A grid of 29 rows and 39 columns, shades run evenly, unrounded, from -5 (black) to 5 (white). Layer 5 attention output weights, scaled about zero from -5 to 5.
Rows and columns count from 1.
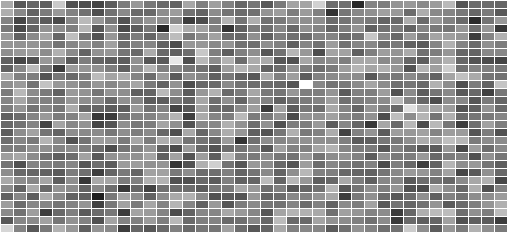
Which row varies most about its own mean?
8
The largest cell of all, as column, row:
24, 11
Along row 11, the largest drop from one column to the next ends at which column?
25
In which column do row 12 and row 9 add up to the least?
5
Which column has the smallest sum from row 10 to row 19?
15
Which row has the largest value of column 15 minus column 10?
4
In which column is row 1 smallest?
28
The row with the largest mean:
9
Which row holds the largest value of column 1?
29
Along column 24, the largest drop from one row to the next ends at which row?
12
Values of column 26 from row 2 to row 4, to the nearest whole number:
-3 -1 -1
